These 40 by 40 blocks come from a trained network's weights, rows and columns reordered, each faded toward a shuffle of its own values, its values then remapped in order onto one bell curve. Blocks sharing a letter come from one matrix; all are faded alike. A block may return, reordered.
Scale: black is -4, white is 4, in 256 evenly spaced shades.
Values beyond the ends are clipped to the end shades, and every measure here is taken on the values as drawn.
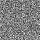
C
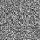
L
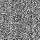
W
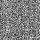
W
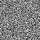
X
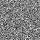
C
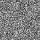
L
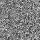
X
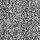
W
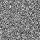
L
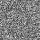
L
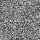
C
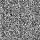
W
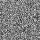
W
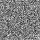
C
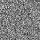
L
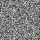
X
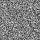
C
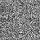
L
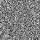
X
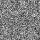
L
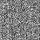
W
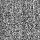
W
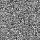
C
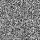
X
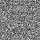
L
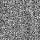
W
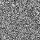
X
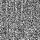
W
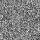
L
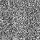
W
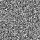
C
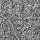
C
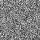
L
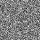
L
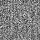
W
